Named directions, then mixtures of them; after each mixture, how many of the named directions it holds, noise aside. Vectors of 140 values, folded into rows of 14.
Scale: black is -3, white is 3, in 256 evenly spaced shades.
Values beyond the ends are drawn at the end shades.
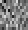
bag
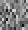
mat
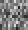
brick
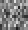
one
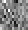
three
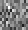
one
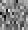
two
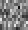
one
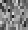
one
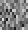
one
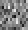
three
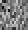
one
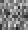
one
